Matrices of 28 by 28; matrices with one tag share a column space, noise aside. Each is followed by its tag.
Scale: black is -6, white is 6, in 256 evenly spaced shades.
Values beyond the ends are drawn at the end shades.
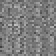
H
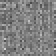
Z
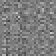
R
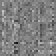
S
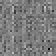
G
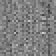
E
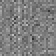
H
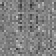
Z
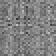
H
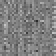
E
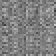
H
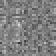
S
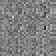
R
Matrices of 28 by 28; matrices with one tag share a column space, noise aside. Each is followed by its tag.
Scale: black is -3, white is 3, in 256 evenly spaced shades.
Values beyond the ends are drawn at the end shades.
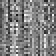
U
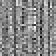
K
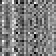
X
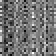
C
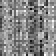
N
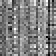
K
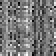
N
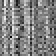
K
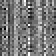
K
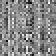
X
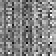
C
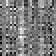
K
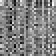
K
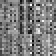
U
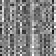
U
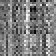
U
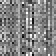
X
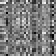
X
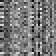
C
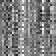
U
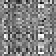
X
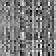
N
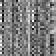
U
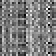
C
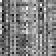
U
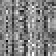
N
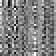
K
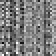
C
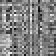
U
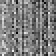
X
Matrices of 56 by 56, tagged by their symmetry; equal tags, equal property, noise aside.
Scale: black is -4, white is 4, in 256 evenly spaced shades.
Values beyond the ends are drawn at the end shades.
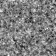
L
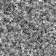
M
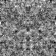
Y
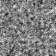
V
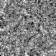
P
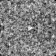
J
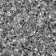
M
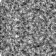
J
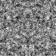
Y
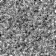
M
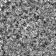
M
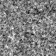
V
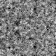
J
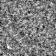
P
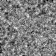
M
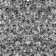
Y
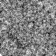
P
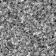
P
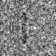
J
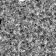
V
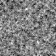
L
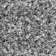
J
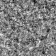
V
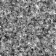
V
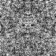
Y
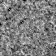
M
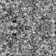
J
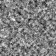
V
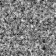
L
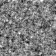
L
